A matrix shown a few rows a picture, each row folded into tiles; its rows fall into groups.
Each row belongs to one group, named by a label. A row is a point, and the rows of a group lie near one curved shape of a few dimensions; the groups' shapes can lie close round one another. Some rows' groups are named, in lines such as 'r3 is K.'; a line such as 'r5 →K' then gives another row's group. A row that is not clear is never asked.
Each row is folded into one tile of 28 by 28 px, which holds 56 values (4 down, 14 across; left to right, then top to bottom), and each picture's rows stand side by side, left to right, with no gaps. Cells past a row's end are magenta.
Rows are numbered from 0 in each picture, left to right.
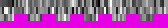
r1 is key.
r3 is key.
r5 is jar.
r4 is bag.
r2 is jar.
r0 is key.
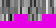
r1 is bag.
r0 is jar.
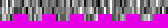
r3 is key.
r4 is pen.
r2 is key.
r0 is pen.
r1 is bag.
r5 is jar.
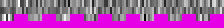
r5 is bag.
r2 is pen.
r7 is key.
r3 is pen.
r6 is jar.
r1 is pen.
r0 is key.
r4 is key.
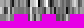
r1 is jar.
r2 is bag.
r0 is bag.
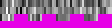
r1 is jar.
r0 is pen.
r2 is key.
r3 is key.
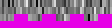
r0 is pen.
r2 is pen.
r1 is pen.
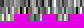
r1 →key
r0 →pen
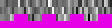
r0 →bag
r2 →pen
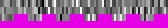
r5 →bag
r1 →key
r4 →pen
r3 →key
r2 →bag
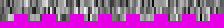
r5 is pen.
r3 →bag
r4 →key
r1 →jar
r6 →pen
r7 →bag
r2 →jar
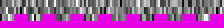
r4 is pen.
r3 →pen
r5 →jar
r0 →pen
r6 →jar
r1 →key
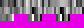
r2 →jar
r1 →jar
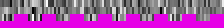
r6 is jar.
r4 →bag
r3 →key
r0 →jar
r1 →jar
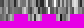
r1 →key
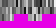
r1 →key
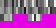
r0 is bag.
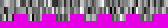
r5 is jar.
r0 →jar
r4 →pen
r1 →bag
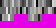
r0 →pen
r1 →pen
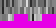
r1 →bag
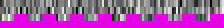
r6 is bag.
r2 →pen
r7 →key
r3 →bag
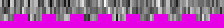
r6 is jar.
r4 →bag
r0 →jar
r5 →bag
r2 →pen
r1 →jar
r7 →bag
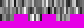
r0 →key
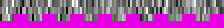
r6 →pen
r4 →bag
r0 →pen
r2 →bag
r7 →bag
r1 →bag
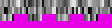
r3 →jar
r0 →jar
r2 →jar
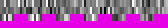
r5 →jar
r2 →pen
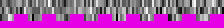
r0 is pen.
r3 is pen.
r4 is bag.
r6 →pen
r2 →jar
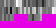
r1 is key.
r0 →bag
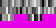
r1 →jar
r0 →pen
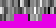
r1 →pen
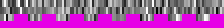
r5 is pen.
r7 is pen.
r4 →bag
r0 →key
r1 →key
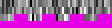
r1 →bag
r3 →bag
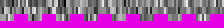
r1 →key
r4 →bag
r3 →bag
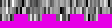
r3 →bag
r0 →pen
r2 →jar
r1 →jar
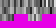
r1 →key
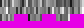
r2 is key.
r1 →key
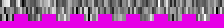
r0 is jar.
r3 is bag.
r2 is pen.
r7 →pen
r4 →jar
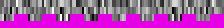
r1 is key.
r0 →bag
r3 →jar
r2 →jar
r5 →jar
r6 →jar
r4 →key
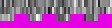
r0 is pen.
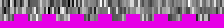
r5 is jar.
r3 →bag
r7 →key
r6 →bag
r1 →pen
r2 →key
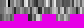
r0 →pen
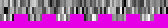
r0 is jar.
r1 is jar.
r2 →pen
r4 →bag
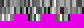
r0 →pen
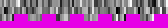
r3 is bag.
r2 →bag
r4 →jar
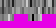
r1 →bag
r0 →pen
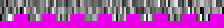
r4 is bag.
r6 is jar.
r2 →jar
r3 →key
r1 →pen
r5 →key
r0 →pen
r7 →jar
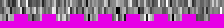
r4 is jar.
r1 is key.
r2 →pen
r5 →key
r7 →bag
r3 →bag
